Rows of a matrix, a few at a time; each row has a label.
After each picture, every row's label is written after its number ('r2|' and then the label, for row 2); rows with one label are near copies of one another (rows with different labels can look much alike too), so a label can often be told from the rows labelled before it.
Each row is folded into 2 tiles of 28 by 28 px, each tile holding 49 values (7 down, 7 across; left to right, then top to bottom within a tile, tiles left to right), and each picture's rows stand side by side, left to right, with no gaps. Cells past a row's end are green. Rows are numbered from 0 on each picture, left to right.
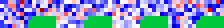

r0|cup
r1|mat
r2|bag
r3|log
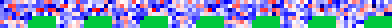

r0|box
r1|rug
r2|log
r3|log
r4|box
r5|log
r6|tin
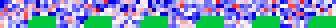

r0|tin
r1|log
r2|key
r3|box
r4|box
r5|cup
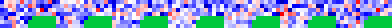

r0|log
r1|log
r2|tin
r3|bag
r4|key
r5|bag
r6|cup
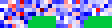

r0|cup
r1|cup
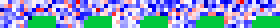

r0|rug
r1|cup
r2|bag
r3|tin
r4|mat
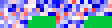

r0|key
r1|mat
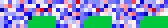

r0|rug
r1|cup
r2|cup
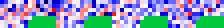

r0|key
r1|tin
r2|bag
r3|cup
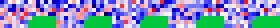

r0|key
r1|tin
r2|log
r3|box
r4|cup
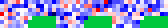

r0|bag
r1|log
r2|mat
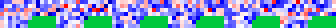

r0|tin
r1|rug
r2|log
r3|log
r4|log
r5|mat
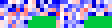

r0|key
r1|tin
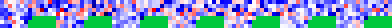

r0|log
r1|tin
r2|rug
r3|key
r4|key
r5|bag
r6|rug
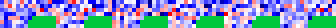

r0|log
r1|mat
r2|tin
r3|bag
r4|bag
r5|rug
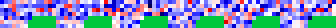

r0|box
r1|box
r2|tin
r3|cup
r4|mat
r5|rug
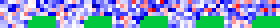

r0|key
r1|bag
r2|log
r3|rug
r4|box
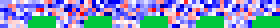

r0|box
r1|key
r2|box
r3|mat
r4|key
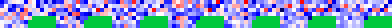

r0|key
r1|cup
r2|cup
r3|log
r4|cup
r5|rug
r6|rug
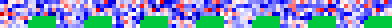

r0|bag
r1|log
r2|log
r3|box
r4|bag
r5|box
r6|log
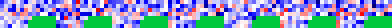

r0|key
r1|cup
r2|mat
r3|tin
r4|rug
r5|tin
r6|tin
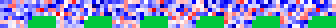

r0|box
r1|bag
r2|box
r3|key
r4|mat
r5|mat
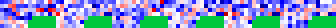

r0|box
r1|bag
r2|log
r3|key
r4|bag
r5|tin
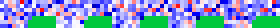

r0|cup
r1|bag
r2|rug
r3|rug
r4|box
